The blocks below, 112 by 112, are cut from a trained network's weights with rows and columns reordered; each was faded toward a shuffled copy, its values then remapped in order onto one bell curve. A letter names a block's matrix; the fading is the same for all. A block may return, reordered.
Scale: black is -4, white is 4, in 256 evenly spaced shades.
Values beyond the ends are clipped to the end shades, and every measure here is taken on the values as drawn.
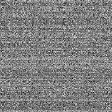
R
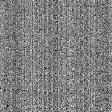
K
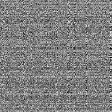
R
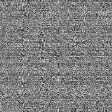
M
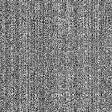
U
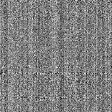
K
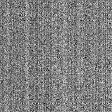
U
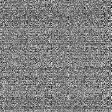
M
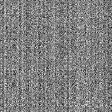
U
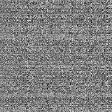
M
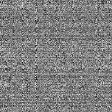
R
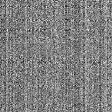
K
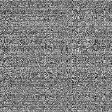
M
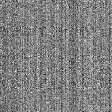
K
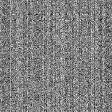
U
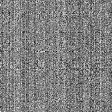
U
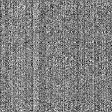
K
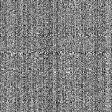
K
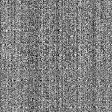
U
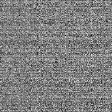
M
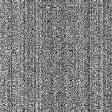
K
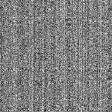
U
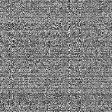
M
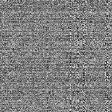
M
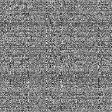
M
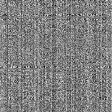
K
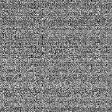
M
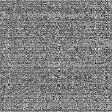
R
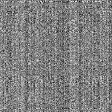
K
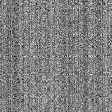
K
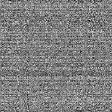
R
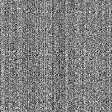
K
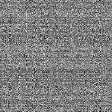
M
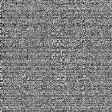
M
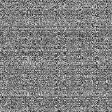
R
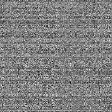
R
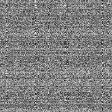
R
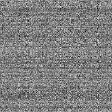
M
